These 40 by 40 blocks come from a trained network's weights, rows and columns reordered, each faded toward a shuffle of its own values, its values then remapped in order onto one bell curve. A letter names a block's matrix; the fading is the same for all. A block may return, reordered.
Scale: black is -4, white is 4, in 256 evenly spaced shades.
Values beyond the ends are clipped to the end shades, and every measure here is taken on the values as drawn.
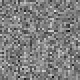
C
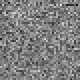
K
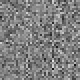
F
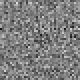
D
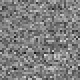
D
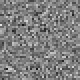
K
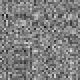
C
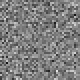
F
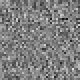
D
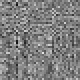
F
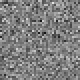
K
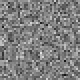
F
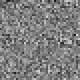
K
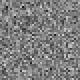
D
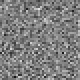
K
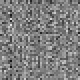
F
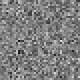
C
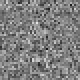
D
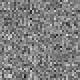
C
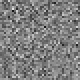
C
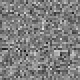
D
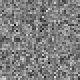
D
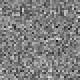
K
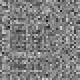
F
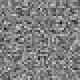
C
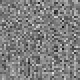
F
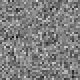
D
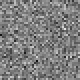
F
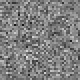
D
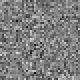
C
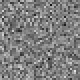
C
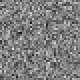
F
